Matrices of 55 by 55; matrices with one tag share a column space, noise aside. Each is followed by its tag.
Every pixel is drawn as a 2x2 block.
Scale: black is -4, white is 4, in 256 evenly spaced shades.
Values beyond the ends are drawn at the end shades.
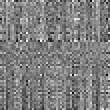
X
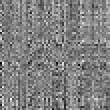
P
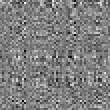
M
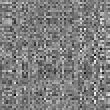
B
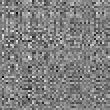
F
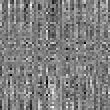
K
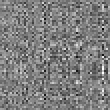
B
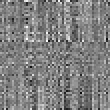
X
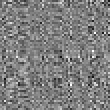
M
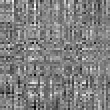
K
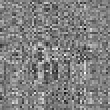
B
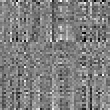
X
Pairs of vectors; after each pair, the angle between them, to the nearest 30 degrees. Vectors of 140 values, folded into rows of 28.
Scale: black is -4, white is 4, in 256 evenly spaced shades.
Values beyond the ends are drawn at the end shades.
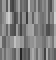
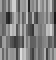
150 degrees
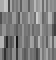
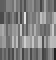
90 degrees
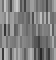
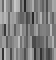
30 degrees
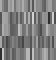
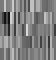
90 degrees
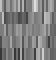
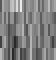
90 degrees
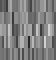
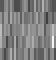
90 degrees
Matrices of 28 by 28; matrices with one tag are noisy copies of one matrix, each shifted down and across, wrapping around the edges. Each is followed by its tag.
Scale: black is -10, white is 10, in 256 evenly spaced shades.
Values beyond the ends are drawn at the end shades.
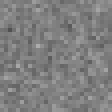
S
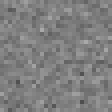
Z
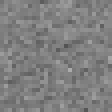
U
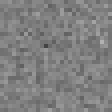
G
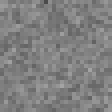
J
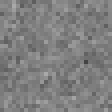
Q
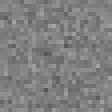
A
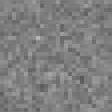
Z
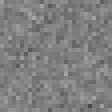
U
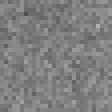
Q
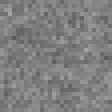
Q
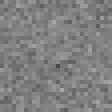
U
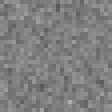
S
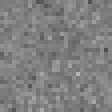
A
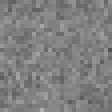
Q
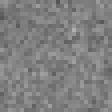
Q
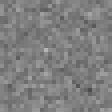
Z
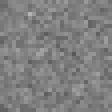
Z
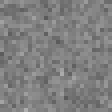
Q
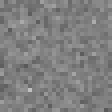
U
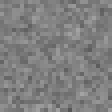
Z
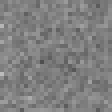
Q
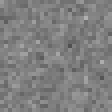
J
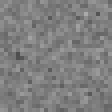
Z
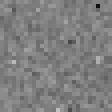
S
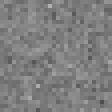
U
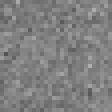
Q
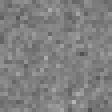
Q
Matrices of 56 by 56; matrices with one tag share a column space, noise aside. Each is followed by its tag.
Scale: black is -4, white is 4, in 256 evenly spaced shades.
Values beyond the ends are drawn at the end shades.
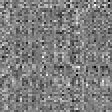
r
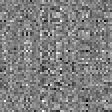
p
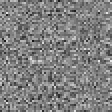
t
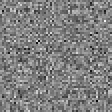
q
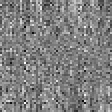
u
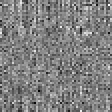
u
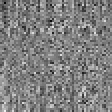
u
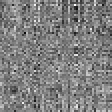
u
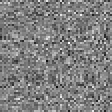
t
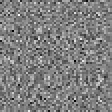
t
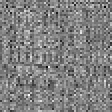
r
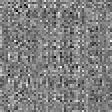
r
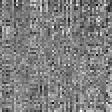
u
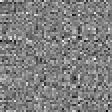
t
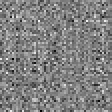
p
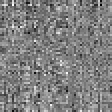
u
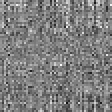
u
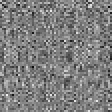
r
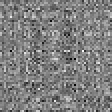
p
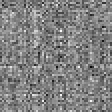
r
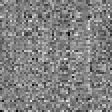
p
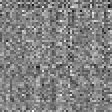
r
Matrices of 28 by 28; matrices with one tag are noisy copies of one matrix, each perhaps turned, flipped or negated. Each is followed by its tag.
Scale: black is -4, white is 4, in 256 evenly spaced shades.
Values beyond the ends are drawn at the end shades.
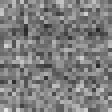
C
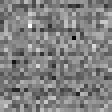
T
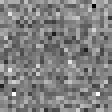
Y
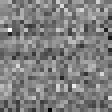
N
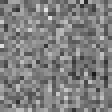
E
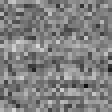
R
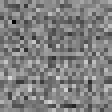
T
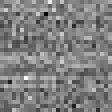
N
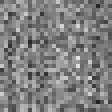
Y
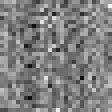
C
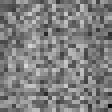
C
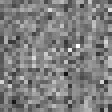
Y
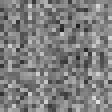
Y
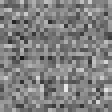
T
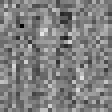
R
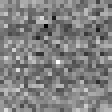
C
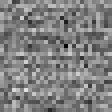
T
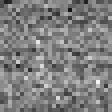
C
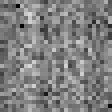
C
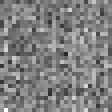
E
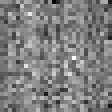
C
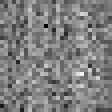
C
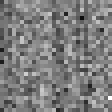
N
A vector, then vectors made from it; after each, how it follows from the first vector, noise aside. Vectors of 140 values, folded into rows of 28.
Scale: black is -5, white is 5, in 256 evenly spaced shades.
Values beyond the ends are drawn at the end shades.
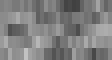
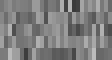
sign-scrambled.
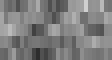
reversed.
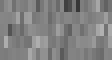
partly zeroed.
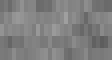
wrapped around, shrunk.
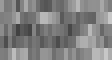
wrapped around, negated.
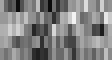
reversed, scaled up.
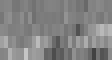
partly zeroed.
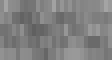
wrapped around, shrunk.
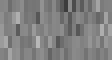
partly zeroed.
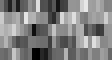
reversed, scaled up.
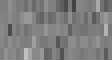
partly zeroed.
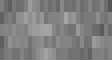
wrapped around, negated, shrunk.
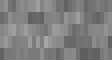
wrapped around, shrunk.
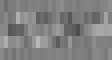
partly zeroed.
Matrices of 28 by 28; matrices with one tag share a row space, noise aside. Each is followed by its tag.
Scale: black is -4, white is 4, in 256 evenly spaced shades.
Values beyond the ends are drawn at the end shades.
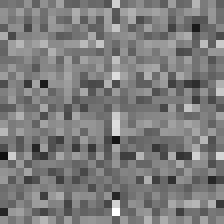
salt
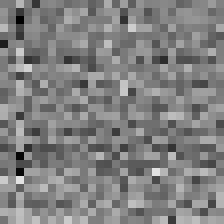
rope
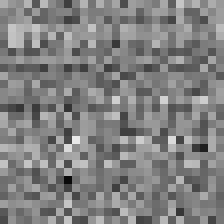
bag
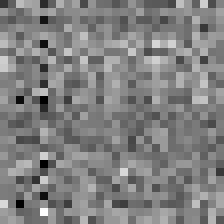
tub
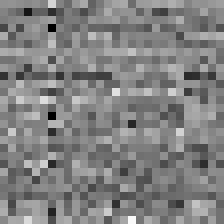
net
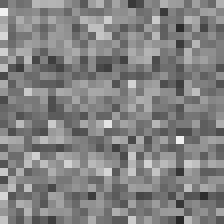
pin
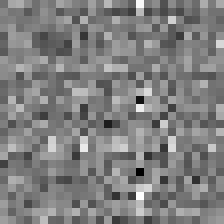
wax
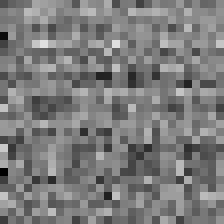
pin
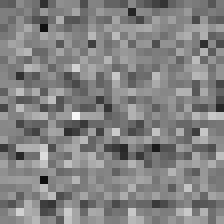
tub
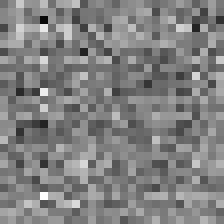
tub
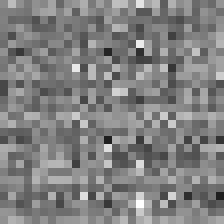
wax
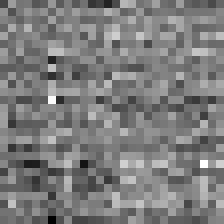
net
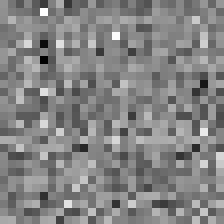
tub
